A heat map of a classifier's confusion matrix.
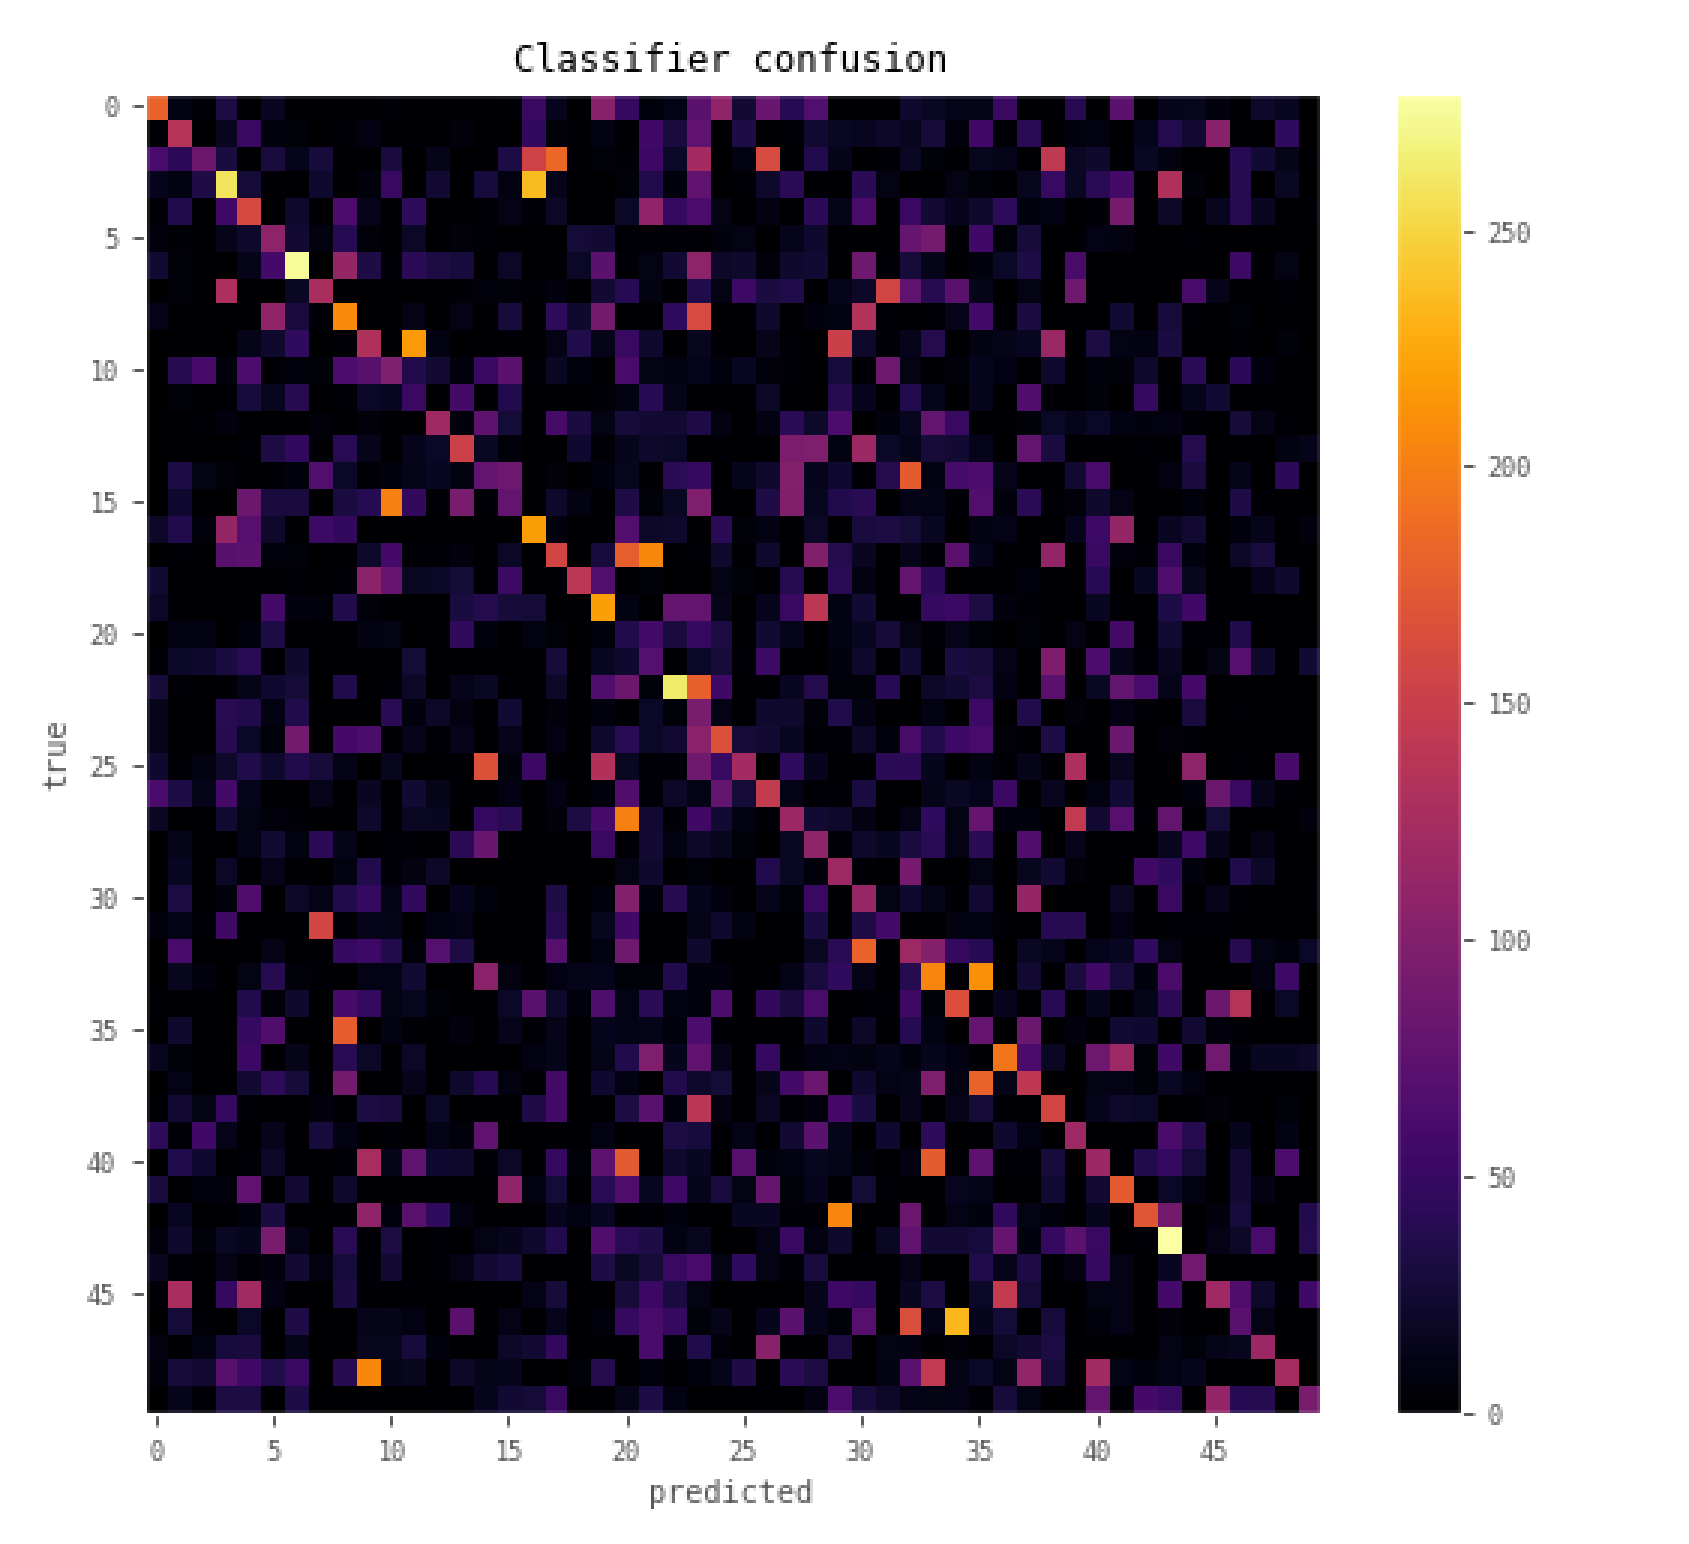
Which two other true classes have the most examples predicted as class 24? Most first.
0, 26
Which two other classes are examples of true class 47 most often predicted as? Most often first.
26, 21
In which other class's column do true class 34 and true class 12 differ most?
46
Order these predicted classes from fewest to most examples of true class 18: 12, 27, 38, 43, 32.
38, 12, 27, 43, 32
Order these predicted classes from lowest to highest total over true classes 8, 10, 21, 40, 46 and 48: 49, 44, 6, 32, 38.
49, 44, 6, 38, 32
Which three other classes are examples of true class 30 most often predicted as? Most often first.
37, 20, 4
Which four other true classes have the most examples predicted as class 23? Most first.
22, 8, 38, 2
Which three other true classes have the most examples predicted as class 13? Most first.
15, 46, 11
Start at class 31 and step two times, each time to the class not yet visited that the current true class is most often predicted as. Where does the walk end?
3
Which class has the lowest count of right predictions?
20
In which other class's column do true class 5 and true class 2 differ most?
17
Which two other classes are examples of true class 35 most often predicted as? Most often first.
8, 37
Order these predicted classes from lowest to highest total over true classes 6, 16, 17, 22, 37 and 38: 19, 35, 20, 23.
19, 35, 20, 23
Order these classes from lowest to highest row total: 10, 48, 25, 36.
10, 36, 25, 48
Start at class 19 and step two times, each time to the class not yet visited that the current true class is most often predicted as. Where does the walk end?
14
